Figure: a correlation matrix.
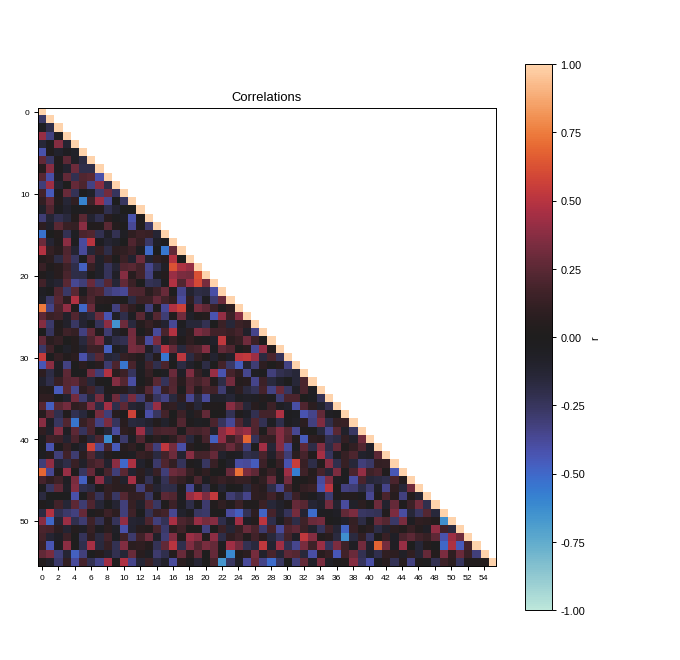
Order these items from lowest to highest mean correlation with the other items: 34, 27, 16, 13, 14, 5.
5, 13, 14, 34, 27, 16
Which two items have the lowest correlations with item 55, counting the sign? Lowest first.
22, 28
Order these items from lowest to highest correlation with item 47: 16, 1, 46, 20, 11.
46, 1, 11, 16, 20
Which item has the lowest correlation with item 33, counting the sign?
49
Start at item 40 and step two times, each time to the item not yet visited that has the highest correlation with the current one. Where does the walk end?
30
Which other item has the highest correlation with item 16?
19
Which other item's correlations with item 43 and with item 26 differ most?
9
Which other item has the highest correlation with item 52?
32
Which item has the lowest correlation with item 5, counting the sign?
11
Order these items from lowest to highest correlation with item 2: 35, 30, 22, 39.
35, 30, 22, 39
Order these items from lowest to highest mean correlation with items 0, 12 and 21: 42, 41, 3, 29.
29, 41, 42, 3
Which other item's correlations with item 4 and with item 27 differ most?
50
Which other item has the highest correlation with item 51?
48
